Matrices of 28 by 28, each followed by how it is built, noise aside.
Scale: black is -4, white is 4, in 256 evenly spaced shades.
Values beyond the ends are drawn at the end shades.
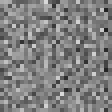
repeating rows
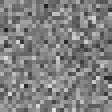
noise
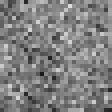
smooth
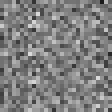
repeating rows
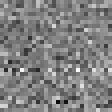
uneven rows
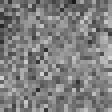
smooth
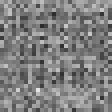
blocks
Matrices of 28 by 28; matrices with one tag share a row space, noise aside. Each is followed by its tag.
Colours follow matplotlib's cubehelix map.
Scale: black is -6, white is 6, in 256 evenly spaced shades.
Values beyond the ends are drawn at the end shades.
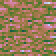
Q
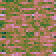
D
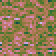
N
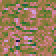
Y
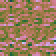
Q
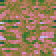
D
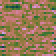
D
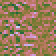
Y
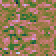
Y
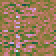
Y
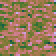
Q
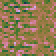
Y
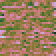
D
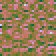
N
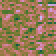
N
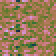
Y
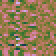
Y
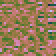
N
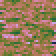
D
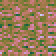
N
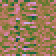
Y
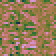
Y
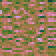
N
